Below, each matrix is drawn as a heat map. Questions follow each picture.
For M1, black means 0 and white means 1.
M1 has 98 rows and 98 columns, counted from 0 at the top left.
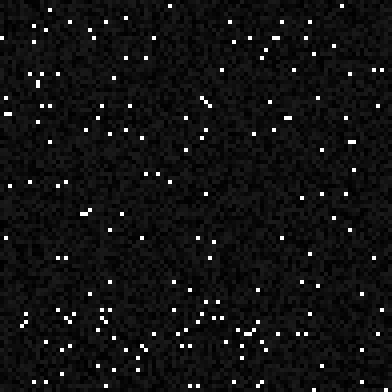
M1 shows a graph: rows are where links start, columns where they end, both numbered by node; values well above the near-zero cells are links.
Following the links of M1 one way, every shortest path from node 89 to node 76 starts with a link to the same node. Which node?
node 60
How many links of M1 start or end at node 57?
3
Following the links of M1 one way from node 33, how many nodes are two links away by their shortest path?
1
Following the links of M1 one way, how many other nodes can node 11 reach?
9
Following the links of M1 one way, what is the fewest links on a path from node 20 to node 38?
2
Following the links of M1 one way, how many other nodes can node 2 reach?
2
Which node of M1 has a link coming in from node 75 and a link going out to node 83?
node 54
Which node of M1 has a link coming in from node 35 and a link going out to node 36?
node 87
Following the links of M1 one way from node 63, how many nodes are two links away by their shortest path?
5
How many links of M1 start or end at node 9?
10
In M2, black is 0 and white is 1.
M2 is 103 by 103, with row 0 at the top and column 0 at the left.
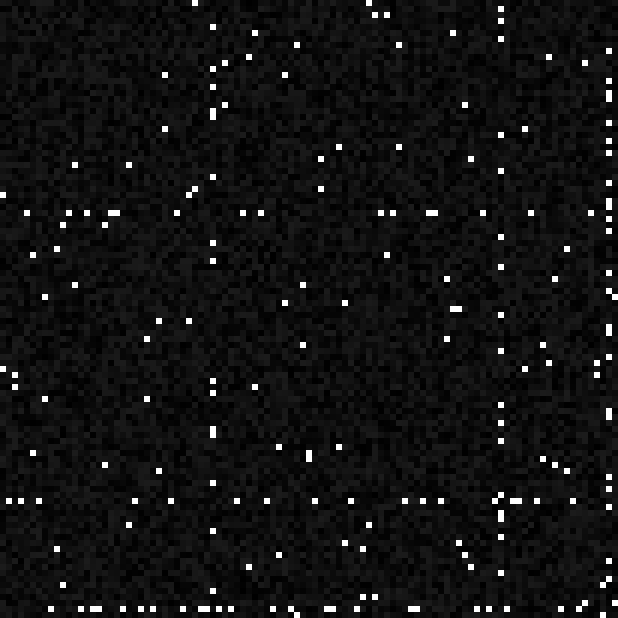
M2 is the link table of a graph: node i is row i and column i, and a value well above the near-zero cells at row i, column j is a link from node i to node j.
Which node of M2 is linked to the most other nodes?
node 101
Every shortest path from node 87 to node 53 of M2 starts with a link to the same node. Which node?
node 61
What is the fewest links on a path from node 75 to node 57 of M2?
4
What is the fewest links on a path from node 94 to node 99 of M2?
5
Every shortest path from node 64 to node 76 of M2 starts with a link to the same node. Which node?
node 42
